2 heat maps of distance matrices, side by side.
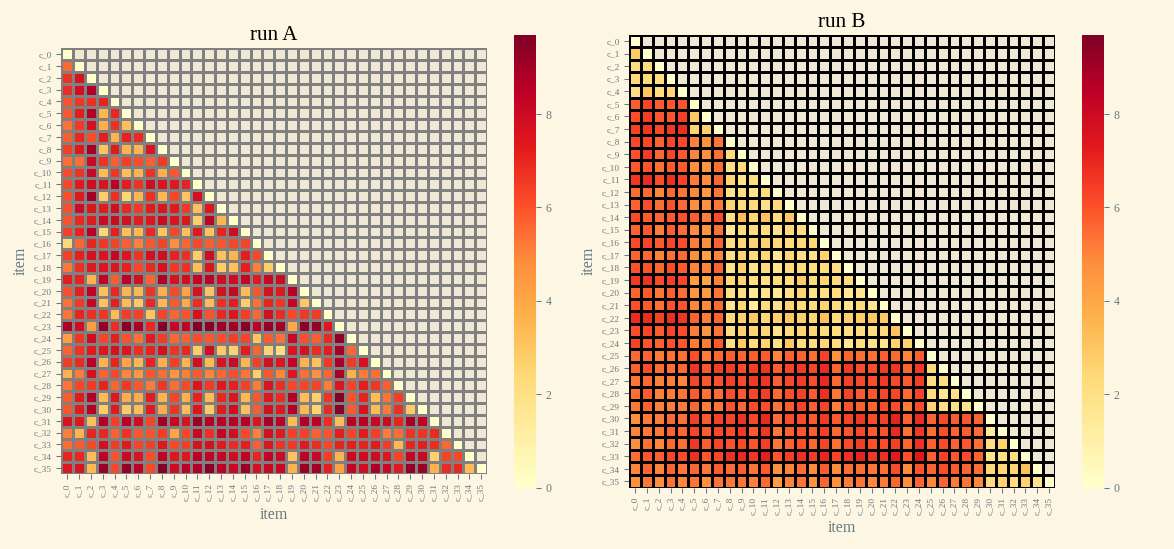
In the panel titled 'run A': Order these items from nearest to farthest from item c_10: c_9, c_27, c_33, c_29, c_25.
c_29, c_27, c_9, c_33, c_25
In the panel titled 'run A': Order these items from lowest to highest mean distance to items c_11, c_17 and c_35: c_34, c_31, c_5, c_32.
c_34, c_31, c_32, c_5
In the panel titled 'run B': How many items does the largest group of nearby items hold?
17
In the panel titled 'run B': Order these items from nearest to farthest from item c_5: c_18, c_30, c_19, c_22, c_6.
c_6, c_19, c_18, c_22, c_30
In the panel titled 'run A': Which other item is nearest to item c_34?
c_31
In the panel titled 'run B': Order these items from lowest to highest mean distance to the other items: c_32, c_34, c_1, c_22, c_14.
c_14, c_22, c_34, c_32, c_1
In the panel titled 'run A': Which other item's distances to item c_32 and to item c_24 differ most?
c_1
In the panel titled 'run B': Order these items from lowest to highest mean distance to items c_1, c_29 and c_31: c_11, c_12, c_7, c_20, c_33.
c_33, c_12, c_20, c_7, c_11
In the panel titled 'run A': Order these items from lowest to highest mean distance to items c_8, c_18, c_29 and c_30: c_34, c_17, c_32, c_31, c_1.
c_17, c_32, c_1, c_34, c_31
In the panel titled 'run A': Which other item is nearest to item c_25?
c_18
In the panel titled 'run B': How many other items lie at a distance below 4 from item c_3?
4
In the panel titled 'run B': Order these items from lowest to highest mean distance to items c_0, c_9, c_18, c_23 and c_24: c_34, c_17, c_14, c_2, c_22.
c_17, c_14, c_22, c_2, c_34
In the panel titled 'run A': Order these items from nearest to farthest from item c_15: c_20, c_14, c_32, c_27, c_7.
c_20, c_27, c_32, c_7, c_14
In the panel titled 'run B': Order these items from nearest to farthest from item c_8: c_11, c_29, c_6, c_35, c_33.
c_11, c_6, c_35, c_29, c_33
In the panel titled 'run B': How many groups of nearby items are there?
5
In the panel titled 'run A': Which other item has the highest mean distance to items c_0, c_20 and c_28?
c_23
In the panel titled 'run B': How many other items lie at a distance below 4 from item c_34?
5
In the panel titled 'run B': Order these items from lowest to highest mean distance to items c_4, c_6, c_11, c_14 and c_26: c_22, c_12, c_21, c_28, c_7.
c_12, c_21, c_22, c_28, c_7
